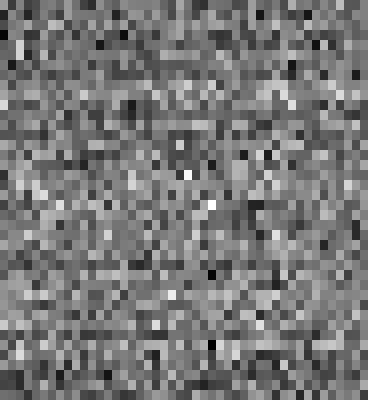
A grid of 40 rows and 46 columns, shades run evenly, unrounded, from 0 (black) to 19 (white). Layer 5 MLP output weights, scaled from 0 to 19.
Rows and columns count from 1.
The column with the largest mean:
36
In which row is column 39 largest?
3
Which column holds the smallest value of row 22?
32
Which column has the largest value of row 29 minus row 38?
8
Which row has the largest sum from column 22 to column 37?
30
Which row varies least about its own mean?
12
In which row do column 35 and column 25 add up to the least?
37
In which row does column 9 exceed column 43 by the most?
16
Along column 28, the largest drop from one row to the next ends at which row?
4
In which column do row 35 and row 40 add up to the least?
27
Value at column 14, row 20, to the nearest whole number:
13
